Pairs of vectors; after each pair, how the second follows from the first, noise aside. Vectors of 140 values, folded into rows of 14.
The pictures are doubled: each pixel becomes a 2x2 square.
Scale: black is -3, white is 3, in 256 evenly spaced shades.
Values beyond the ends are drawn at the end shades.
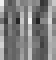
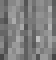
reversed, negated, shrunk.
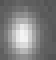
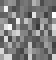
shuffled.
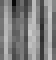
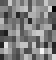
shuffled.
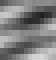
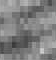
reversed, shrunk.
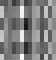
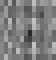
reversed, shrunk.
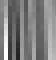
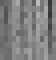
reversed, negated, shrunk.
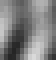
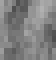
reversed, negated, shrunk.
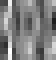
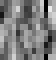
reversed, negated.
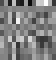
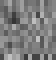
reversed, shrunk.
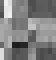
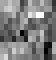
reversed, negated.
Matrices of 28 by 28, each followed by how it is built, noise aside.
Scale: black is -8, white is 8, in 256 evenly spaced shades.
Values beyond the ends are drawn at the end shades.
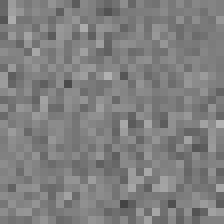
block diagonal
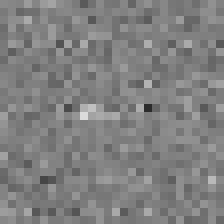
uneven rows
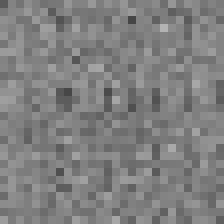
blocks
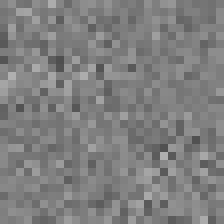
block diagonal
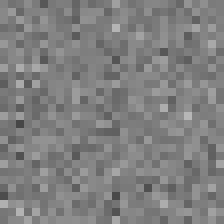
uneven columns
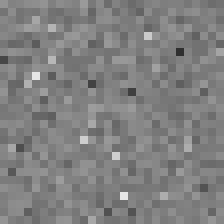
sparse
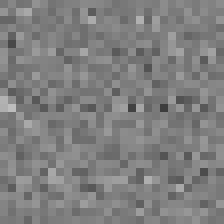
uneven rows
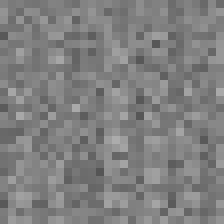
blocks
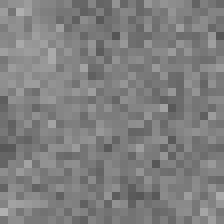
smooth
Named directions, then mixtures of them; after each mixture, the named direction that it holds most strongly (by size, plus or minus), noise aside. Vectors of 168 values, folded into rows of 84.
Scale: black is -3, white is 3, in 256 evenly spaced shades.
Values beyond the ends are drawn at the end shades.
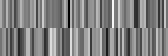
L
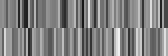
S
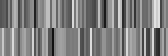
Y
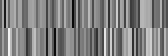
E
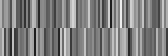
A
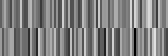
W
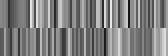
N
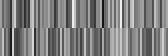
A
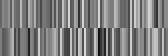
W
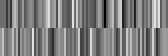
Y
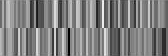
N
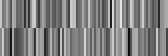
A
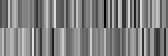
Y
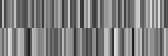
S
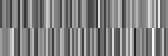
W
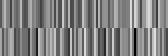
W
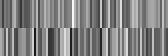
A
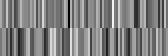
L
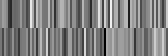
N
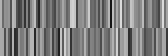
A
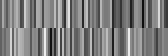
L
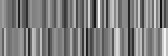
S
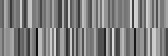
W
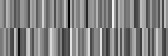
L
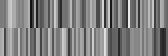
N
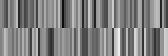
S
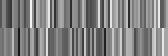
N
